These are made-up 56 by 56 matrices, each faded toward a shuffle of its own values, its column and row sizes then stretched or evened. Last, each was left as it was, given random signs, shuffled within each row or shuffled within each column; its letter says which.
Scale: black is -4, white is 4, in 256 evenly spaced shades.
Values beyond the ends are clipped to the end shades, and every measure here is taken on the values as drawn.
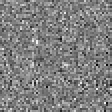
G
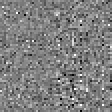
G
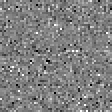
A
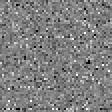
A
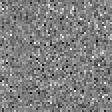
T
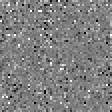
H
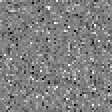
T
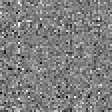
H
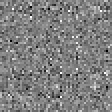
G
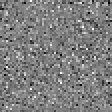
H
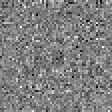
G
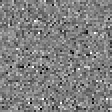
A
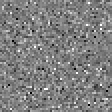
A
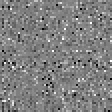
G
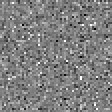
H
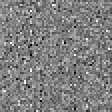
T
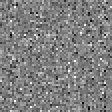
T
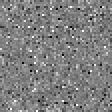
A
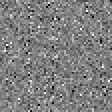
T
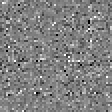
H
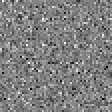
A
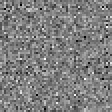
H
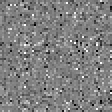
G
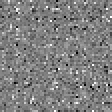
H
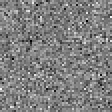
A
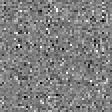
G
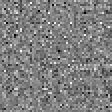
G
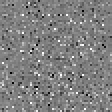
H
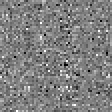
G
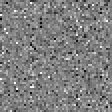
T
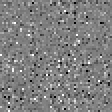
H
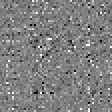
G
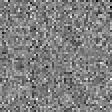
G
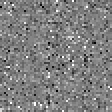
T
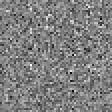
T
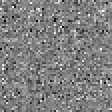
H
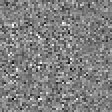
H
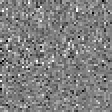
G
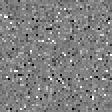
A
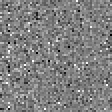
T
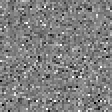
A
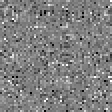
G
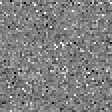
A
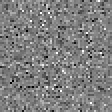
H
